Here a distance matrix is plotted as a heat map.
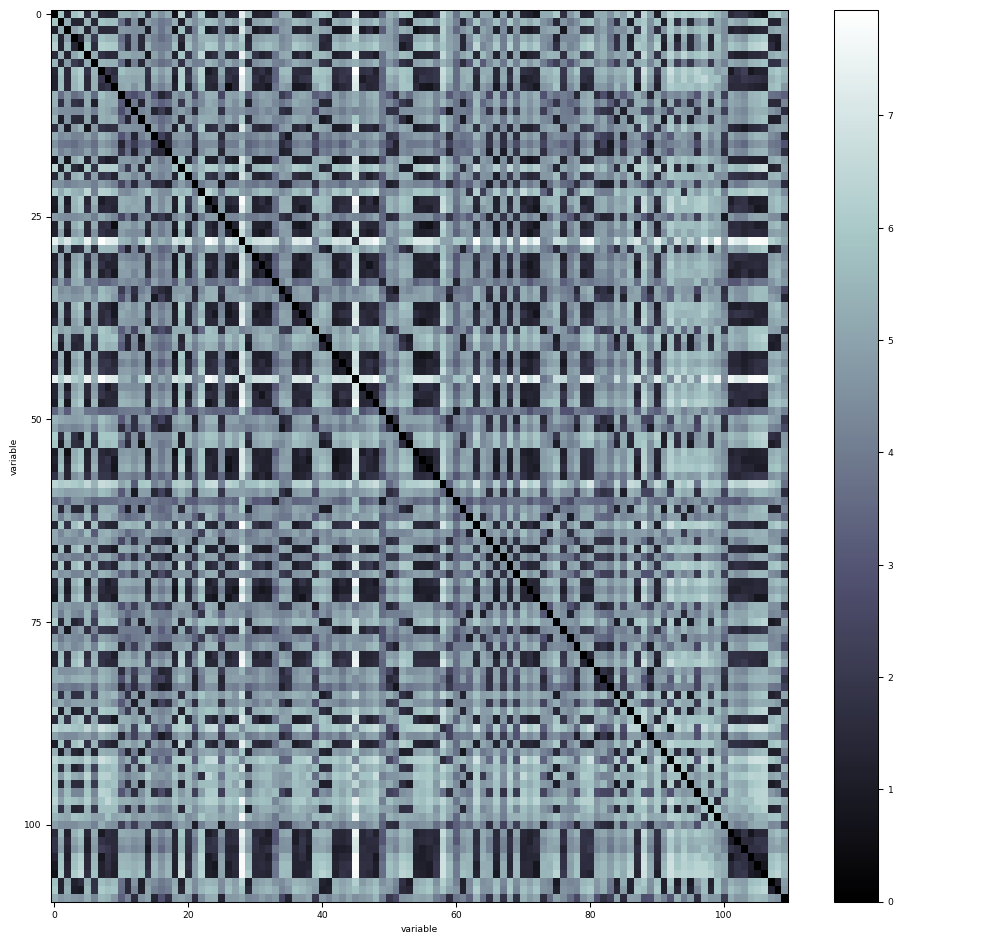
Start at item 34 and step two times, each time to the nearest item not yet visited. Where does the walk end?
83
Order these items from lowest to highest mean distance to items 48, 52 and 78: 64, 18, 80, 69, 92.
18, 69, 80, 64, 92
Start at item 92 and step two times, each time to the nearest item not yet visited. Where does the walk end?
58
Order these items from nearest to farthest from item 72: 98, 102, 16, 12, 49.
102, 49, 16, 12, 98
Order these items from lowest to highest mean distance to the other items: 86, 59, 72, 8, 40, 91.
72, 8, 91, 59, 40, 86
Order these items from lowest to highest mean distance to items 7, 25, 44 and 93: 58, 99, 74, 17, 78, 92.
17, 78, 74, 99, 92, 58
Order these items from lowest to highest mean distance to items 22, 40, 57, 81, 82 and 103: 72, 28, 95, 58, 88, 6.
6, 72, 95, 88, 58, 28
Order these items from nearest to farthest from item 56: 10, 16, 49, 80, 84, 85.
80, 49, 16, 85, 10, 84
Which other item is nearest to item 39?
73
